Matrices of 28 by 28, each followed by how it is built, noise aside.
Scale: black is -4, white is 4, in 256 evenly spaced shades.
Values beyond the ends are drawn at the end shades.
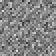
Hankel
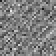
Hankel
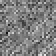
Hankel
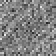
Hankel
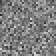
noise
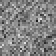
Hankel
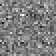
uneven rows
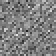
Hankel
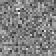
noise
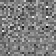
low rank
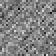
Hankel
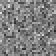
repeating rows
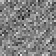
Hankel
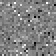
sparse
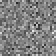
low rank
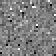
sparse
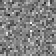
noise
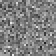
noise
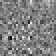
low rank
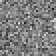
noise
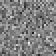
noise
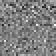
uneven rows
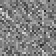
Toeplitz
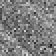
Toeplitz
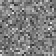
noise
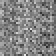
repeating rows
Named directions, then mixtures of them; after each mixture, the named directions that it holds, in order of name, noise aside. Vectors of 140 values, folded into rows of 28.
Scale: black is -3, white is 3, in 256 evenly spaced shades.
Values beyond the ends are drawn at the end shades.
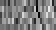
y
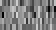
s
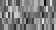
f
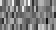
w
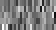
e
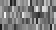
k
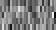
e, s.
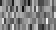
w.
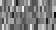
e, w.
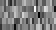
f, k, y.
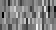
f, s.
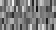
w.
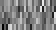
e.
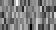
e, s, w.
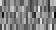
e, s, w.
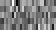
f, s, w.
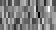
f, s, y.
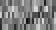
f, k.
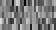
f, w, y.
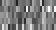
e, s.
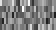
w.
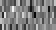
e, k, s.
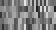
e, y.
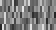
e, k, w.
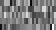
k.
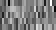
f, s, y.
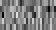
s.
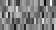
f.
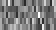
f, y.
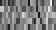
w, y.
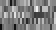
f, k.
